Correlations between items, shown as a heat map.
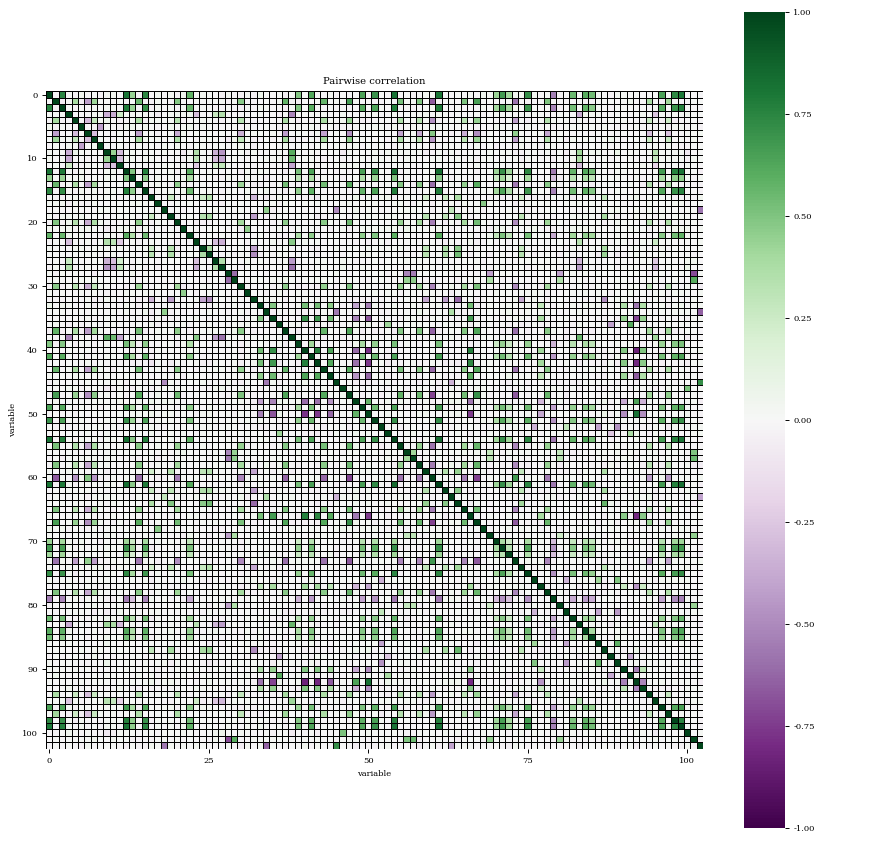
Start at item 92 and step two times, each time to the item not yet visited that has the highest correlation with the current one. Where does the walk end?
48
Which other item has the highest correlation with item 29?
101
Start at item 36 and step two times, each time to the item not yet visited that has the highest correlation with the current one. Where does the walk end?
53
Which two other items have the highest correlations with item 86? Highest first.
89, 76
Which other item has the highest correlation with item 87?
64
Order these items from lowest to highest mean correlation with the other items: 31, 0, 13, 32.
32, 31, 13, 0
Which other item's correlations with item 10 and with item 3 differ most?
38
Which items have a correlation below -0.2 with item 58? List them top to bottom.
6, 60, 73
